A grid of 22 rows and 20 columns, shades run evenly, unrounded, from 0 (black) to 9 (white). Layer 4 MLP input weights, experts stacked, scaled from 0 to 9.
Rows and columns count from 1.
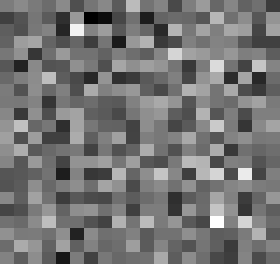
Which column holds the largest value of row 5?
13
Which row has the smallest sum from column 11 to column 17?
21
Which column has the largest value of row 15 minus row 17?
18
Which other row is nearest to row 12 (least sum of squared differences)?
16
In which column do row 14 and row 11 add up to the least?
5
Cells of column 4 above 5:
3
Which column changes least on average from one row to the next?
1
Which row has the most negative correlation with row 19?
14
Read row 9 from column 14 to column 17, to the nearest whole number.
3 5 4 4
